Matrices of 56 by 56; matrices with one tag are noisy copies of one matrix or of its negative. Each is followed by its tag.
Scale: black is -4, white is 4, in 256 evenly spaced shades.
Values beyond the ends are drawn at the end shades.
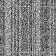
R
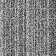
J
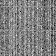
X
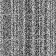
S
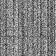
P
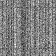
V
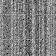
S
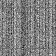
V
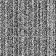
P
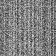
X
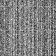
X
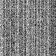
J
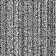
P
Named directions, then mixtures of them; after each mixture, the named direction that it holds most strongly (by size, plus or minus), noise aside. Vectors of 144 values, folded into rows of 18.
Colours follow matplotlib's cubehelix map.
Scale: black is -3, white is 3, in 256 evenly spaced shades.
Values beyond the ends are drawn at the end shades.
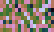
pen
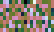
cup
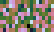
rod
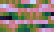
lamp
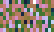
cup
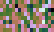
pen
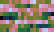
lamp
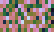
pen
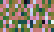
cup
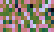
pen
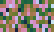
rod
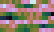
lamp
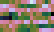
lamp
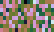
cup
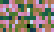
rod
